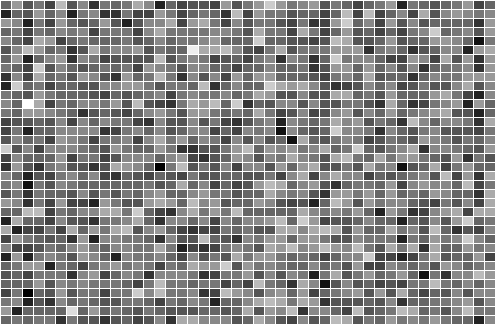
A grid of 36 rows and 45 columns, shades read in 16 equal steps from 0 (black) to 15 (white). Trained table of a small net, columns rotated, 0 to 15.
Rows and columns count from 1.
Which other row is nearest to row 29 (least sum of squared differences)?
9
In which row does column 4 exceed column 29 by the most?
8
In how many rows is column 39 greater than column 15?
11
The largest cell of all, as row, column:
12, 3
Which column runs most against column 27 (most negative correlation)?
24
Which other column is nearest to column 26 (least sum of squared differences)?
29
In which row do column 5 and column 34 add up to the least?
30
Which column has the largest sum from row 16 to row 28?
28
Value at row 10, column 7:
6
